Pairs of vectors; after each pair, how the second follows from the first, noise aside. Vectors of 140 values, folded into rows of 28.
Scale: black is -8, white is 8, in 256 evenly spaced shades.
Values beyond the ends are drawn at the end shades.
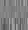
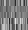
negated, scaled up.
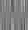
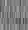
shuffled.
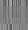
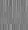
negated, shrunk.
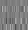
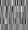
reversed, negated, scaled up.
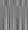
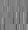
wrapped around, partly zeroed.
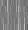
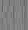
wrapped around, negated, shrunk.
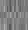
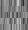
reversed, negated, scaled up.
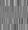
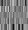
reversed, negated, scaled up.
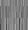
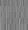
negated, shrunk.
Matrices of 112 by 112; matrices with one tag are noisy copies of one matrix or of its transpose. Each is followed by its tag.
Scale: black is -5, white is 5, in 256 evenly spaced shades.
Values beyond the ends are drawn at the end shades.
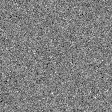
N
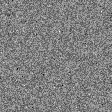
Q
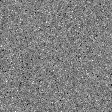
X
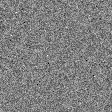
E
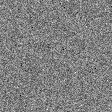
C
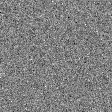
Q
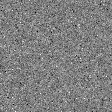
X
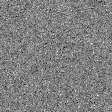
N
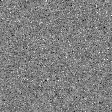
X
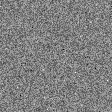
C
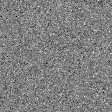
N
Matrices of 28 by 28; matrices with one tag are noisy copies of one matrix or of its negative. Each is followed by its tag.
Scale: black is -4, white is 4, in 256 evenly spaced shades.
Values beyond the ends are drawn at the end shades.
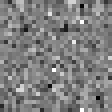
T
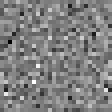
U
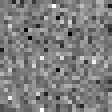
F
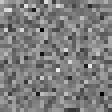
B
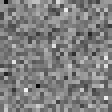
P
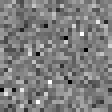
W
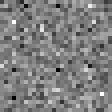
B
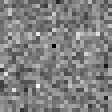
P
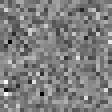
U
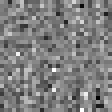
T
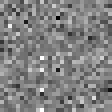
F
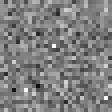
P
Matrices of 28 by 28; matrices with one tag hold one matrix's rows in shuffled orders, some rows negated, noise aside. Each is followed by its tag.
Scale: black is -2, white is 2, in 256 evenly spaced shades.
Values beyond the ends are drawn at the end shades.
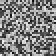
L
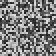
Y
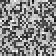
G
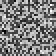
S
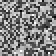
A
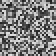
Y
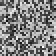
Y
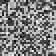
Y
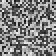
G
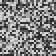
Y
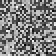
L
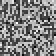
S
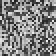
S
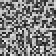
L
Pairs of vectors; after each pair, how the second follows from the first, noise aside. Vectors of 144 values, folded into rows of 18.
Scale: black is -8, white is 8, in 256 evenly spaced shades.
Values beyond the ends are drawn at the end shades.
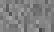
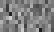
scaled up.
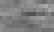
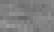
reversed, shrunk.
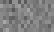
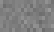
reversed, shrunk.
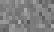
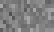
reversed.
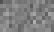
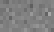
partly zeroed.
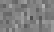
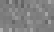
wrapped around, negated, partly zeroed.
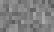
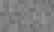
shrunk.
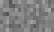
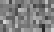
reversed, scaled up.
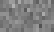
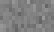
wrapped around, negated, shrunk.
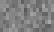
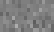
wrapped around, negated, partly zeroed.
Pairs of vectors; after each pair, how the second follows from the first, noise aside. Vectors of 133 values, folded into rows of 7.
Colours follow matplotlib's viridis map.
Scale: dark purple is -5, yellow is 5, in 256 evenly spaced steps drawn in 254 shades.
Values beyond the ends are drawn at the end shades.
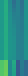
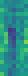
wrapped around, negated.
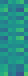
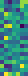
reversed, scaled up.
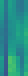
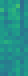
reversed, shrunk.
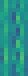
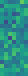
shuffled.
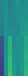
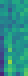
copied.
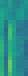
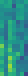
copied.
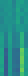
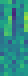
wrapped around, negated.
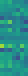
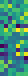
reversed, scaled up.
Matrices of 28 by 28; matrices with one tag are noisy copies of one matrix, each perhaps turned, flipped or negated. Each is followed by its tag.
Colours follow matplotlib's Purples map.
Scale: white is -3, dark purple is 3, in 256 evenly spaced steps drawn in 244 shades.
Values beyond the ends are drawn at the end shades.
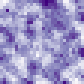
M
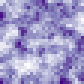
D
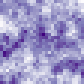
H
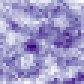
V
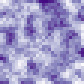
M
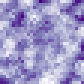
M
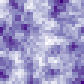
H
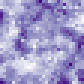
D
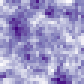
D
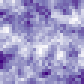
H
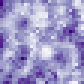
V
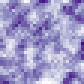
M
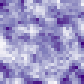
M
